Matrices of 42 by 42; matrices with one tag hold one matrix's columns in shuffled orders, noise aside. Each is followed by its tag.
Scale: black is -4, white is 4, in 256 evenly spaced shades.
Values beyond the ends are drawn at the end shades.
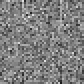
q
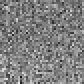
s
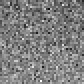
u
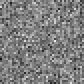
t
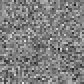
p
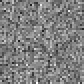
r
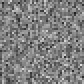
r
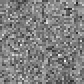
t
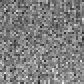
s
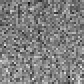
s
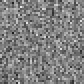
t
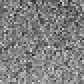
u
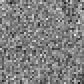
t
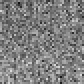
s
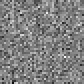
q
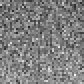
u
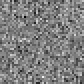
t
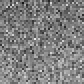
u
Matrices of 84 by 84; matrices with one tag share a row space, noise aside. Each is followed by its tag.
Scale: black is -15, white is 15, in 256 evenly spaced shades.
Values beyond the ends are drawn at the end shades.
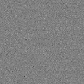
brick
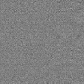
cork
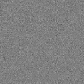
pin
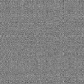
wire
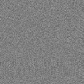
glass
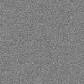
pin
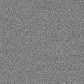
brick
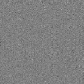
glass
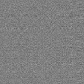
cork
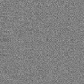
pin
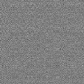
wire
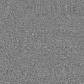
brick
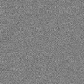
pin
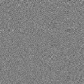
glass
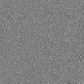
glass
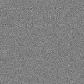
pin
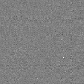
cork
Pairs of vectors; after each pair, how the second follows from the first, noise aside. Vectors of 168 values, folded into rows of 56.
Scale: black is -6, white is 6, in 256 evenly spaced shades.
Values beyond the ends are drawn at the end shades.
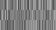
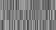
reversed.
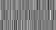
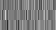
reversed.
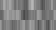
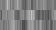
reversed, negated.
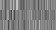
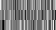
wrapped around, negated, scaled up.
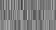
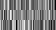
wrapped around, negated, scaled up.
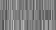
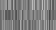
reversed.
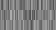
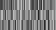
wrapped around, scaled up.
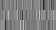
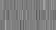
negated, shrunk.
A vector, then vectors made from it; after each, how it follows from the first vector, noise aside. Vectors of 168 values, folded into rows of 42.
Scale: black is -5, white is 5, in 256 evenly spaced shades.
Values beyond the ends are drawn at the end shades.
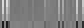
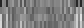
reversed.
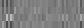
wrapped around, negated, shrunk.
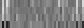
copied.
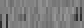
reversed, negated, partly zeroed.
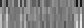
reversed.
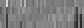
reversed, negated, partly zeroed.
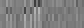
wrapped around, shrunk.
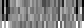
negated, scaled up.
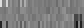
reversed, negated, partly zeroed.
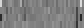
reversed, negated, partly zeroed.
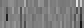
reversed, negated, partly zeroed.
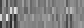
wrapped around, negated.
